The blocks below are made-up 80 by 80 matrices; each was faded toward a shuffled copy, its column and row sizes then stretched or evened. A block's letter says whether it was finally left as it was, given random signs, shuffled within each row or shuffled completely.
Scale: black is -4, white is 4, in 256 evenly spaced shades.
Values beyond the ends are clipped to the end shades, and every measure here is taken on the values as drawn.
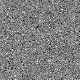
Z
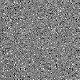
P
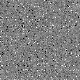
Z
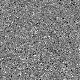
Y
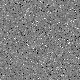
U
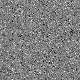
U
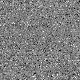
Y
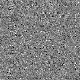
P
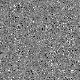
Z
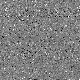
Y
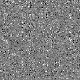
P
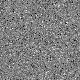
U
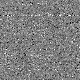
Y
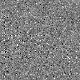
P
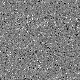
Y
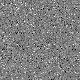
Y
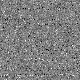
Y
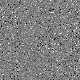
Z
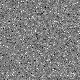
U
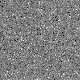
U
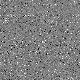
Y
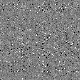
P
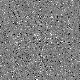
Z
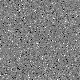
U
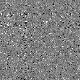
P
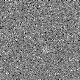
Y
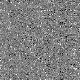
P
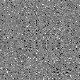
P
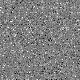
Y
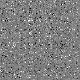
P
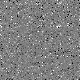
Z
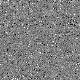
Y
